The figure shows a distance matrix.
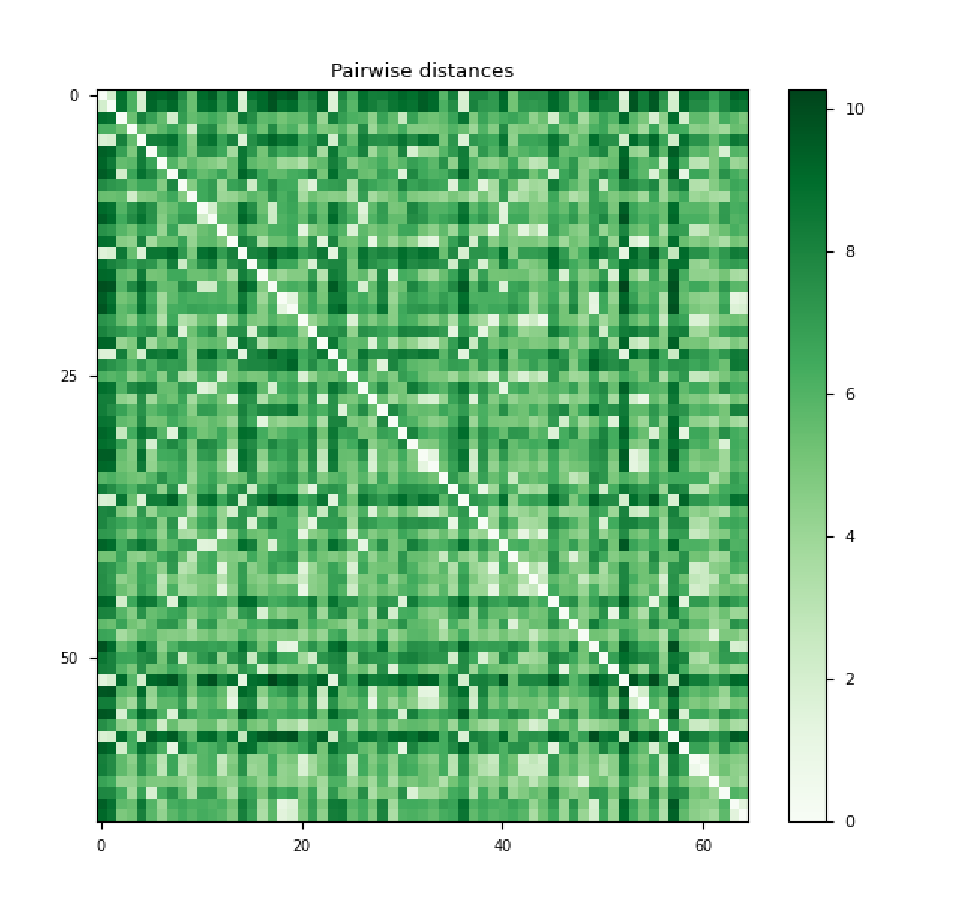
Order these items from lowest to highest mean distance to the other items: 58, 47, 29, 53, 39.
39, 29, 47, 53, 58
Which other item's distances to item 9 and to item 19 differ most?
49
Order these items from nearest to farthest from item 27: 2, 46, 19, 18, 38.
46, 2, 18, 19, 38
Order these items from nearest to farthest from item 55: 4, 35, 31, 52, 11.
11, 35, 31, 4, 52
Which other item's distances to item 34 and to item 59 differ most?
60
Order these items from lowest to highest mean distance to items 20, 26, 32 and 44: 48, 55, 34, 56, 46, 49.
56, 48, 46, 34, 55, 49
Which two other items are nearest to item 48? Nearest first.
61, 43
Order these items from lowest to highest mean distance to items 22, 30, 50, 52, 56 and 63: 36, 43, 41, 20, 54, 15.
43, 20, 54, 41, 15, 36
